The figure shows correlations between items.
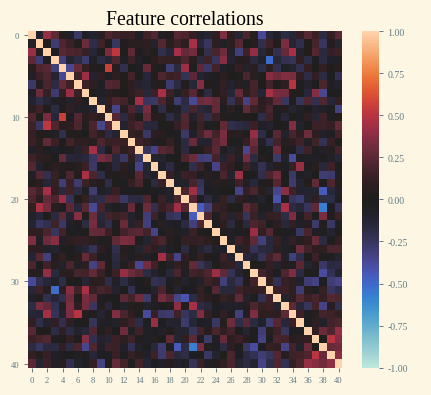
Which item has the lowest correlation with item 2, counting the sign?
27
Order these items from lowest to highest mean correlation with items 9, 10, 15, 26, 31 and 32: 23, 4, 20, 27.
23, 20, 27, 4
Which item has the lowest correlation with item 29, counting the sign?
38
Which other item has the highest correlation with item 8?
14
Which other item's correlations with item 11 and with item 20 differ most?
34
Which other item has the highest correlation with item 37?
39
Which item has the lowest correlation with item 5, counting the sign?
4
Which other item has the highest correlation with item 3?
25
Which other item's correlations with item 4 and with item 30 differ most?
10
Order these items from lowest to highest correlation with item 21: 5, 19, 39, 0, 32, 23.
23, 32, 39, 0, 5, 19
